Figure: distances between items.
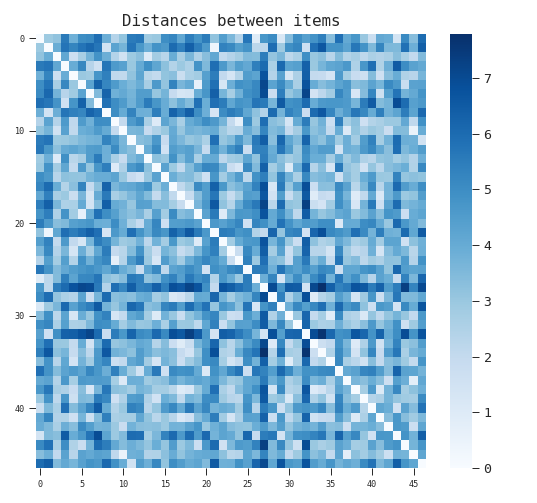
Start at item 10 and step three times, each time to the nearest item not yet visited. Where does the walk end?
42
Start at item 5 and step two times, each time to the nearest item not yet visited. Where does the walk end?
22
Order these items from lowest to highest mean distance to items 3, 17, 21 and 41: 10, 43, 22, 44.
10, 22, 44, 43
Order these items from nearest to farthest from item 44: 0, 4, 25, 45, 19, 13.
19, 4, 13, 45, 25, 0
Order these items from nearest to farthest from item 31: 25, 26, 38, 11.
38, 11, 25, 26
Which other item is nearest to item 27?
32
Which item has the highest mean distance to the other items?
27
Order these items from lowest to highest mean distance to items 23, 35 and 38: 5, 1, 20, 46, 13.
13, 5, 46, 20, 1
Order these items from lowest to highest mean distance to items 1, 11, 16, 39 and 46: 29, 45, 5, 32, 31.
45, 31, 5, 29, 32
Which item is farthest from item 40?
7
